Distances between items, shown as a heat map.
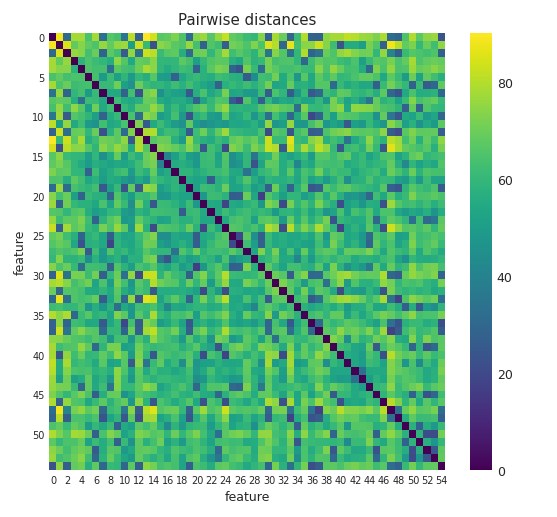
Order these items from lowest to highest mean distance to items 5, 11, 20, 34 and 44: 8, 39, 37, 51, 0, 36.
8, 51, 36, 39, 37, 0
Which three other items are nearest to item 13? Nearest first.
11, 41, 18
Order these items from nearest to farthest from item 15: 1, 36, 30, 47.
36, 30, 47, 1
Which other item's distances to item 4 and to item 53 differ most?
50
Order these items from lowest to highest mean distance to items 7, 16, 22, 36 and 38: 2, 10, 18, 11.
10, 18, 2, 11
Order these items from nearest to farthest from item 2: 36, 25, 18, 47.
36, 47, 18, 25
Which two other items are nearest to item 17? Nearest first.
5, 27
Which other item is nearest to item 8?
26
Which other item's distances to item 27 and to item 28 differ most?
16
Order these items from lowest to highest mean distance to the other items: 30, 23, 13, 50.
23, 30, 50, 13
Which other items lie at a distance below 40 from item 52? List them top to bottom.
6, 23, 39, 45, 50, 53
